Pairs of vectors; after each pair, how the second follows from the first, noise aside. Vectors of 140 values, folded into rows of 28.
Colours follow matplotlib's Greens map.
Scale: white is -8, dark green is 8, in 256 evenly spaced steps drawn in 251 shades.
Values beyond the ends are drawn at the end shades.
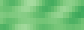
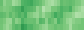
negated.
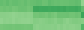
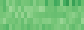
wrapped around, partly zeroed.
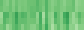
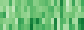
wrapped around, scaled up.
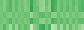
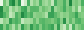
wrapped around, scaled up.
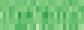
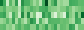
reversed, negated, scaled up.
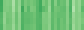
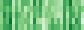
reversed, negated, scaled up.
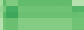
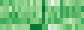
wrapped around, negated, scaled up.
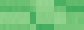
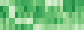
wrapped around, negated, scaled up.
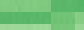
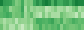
reversed, negated, scaled up.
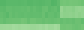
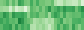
wrapped around, scaled up.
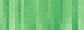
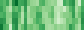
wrapped around, negated, scaled up.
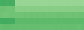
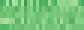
sign-scrambled.
